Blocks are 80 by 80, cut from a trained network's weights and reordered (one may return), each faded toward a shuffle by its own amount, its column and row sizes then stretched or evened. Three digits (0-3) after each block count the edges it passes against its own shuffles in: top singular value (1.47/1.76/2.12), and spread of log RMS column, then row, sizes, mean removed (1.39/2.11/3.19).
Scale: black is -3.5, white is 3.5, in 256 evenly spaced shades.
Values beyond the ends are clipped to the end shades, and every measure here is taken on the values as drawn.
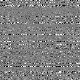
1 1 3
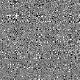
1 2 2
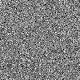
0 0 0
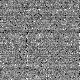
1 1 0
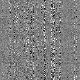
0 3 0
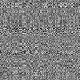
3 0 3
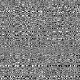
3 1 3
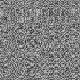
3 1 0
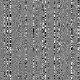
3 3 1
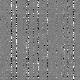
2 3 0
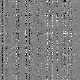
2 3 1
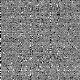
1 2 0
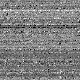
3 0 2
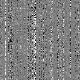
1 3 0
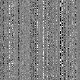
3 3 0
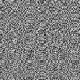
3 0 2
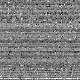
3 0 2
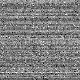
3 1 1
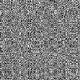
3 2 1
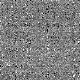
0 2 1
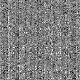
2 1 1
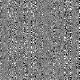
2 3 1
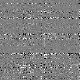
1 2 3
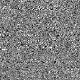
0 1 2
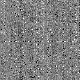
0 2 1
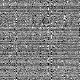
3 2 0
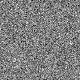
0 0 1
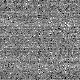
1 1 0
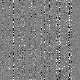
1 3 0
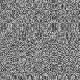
3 1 0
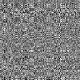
3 2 2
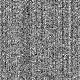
2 0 0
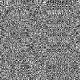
3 1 2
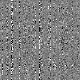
0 3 1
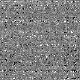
0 2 2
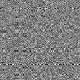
2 0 2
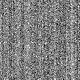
2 0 0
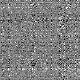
1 2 2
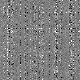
1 3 1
